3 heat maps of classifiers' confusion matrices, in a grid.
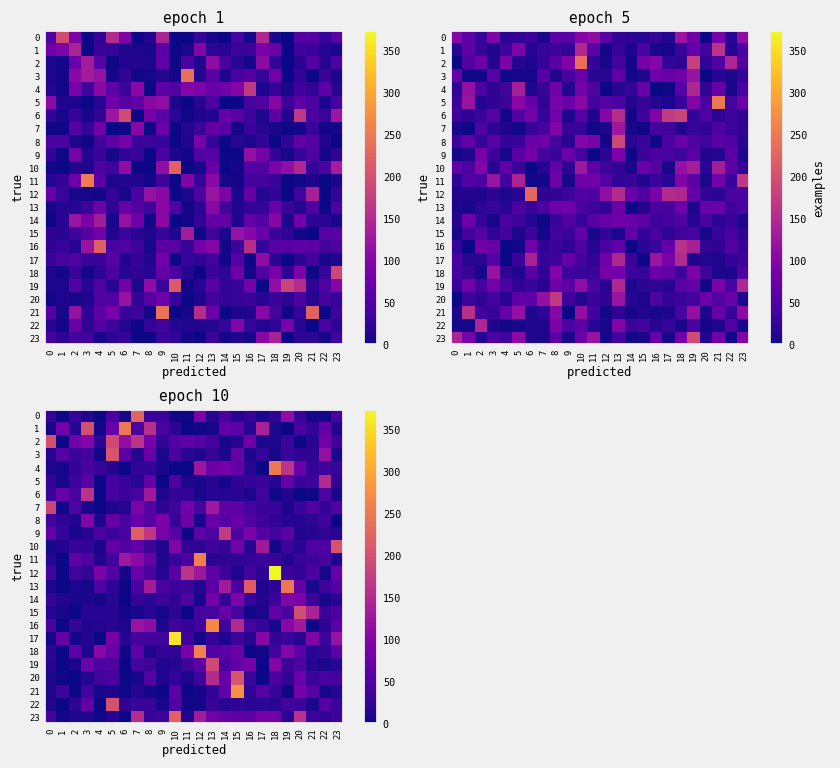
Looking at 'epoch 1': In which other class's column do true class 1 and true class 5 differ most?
2
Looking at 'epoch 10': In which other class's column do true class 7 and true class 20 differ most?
0
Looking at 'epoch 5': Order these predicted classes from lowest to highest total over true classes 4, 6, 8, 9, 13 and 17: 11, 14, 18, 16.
14, 11, 16, 18
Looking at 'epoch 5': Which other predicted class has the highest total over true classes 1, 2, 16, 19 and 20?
10
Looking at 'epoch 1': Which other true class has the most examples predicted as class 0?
5
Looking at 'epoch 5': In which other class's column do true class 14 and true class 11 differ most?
23
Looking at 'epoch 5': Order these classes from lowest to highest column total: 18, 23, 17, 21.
17, 23, 21, 18
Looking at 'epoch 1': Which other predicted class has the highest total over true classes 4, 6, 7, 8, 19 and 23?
20
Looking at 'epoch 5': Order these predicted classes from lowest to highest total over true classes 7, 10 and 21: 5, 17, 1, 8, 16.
17, 16, 5, 1, 8
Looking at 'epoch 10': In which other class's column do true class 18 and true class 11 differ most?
6
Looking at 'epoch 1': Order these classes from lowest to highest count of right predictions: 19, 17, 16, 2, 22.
22, 2, 17, 16, 19
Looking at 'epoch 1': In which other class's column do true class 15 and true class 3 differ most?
11
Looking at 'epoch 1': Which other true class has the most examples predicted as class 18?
23
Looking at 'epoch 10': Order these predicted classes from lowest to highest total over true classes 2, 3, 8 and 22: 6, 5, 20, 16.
20, 16, 6, 5
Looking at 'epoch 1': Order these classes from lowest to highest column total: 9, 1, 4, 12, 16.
1, 12, 16, 4, 9
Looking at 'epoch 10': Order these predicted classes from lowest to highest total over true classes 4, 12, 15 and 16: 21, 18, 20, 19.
21, 19, 20, 18
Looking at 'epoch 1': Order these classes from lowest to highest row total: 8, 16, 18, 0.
8, 18, 0, 16
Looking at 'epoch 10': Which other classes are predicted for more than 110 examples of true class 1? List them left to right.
3, 6, 8, 17
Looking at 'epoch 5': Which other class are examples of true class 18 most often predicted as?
3
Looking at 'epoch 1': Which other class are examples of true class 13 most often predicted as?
9
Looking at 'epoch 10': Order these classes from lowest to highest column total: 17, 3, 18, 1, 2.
1, 2, 17, 3, 18
